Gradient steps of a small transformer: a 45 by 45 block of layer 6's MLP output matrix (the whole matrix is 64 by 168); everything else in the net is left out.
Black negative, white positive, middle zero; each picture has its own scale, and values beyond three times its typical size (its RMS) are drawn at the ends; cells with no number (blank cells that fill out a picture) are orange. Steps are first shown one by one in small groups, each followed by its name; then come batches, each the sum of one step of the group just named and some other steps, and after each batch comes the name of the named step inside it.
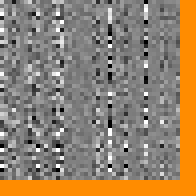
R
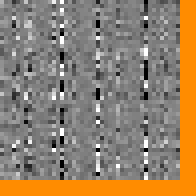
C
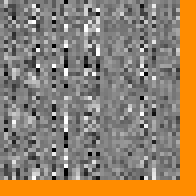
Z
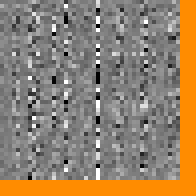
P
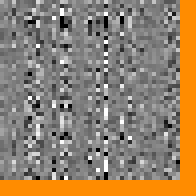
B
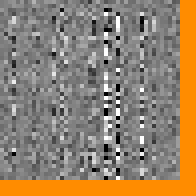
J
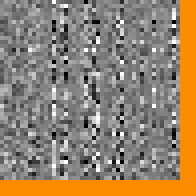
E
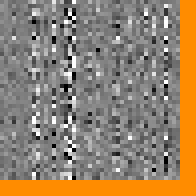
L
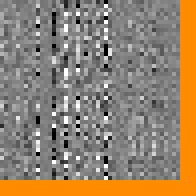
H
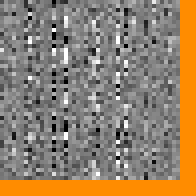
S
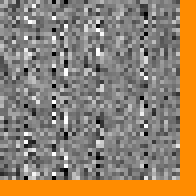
Z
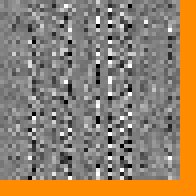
P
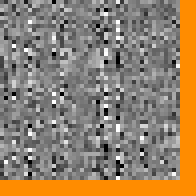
J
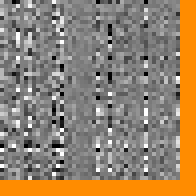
R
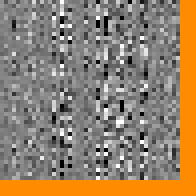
C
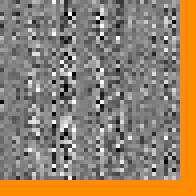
L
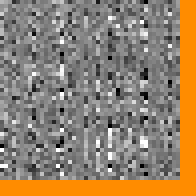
R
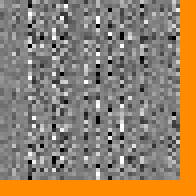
P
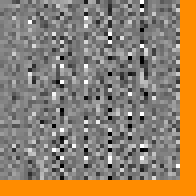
C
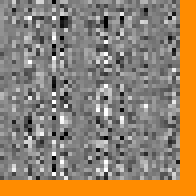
B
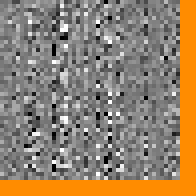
H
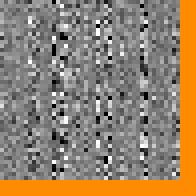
H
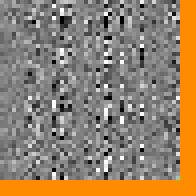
B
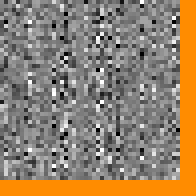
E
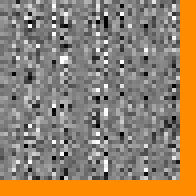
B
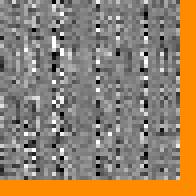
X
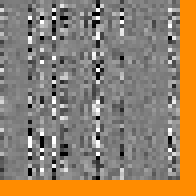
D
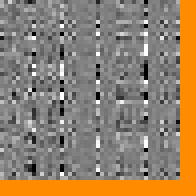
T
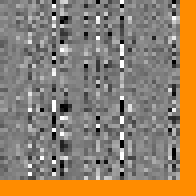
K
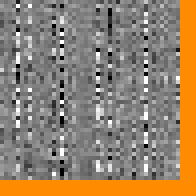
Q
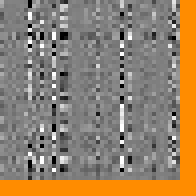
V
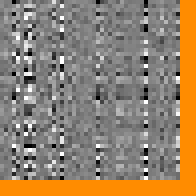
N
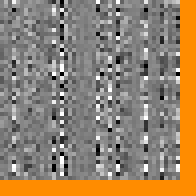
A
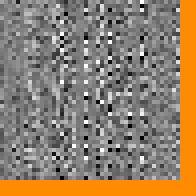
X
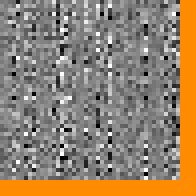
N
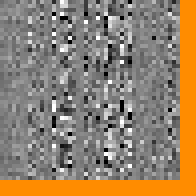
K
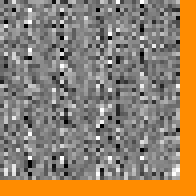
A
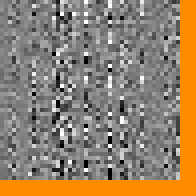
K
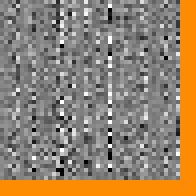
Q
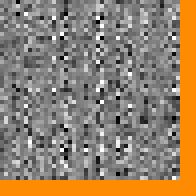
D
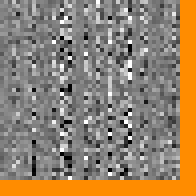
A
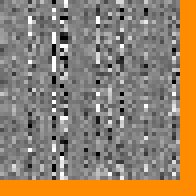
A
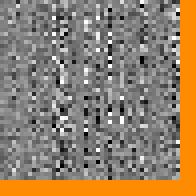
K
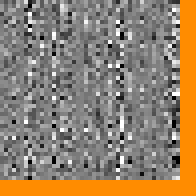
V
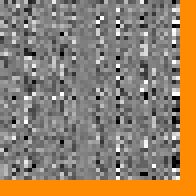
T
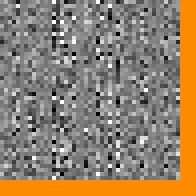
Q
